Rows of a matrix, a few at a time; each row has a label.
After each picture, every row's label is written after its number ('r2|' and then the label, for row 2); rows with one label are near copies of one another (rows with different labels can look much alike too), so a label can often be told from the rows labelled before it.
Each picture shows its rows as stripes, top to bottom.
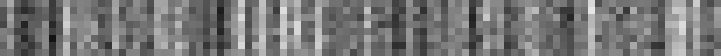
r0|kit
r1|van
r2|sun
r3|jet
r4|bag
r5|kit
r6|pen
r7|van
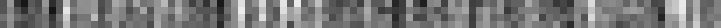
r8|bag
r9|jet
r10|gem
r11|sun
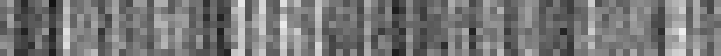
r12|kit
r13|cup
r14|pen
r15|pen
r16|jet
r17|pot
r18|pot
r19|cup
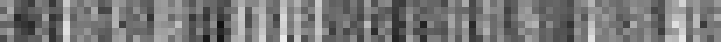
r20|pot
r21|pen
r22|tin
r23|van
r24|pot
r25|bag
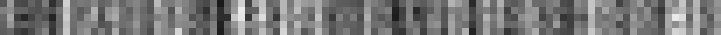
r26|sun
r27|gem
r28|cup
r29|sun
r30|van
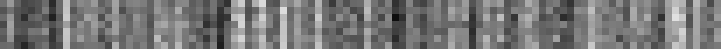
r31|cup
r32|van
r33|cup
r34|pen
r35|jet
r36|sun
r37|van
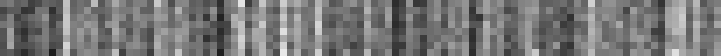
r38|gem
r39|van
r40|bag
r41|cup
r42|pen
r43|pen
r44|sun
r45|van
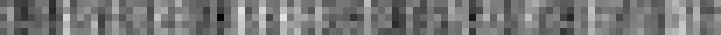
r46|van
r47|kit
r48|sun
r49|gem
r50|jet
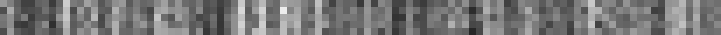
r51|pot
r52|pen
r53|gem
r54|kit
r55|pen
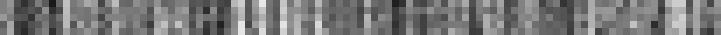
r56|cup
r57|tin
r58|pot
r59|pen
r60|kit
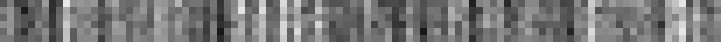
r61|jet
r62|kit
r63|sun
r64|pot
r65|bag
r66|bag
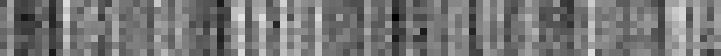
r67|sun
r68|cup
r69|cup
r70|tin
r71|van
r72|gem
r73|sun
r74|kit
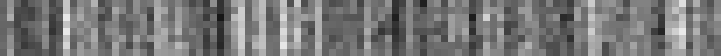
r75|bag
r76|pen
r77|sun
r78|jet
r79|jet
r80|bag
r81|pen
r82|pen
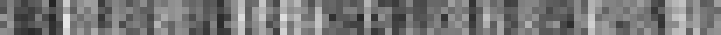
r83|jet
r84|pen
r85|pot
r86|sun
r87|tin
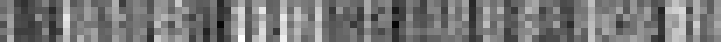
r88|van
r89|cup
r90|pot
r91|sun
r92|tin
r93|pen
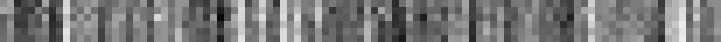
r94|tin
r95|pot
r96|bag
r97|jet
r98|jet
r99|jet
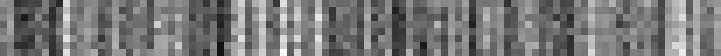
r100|tin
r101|cup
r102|pot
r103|sun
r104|cup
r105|pot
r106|van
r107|bag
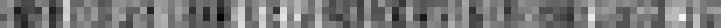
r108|pot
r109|tin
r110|bag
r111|kit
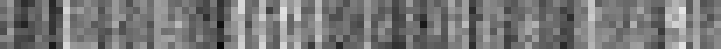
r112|kit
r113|jet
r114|bag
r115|van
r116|sun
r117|pot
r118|jet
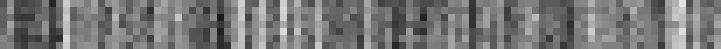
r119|jet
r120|pen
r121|van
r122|sun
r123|bag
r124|tin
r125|cup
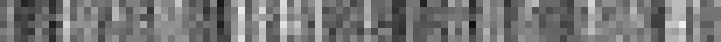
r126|van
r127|pen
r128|pen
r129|jet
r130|pot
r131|cup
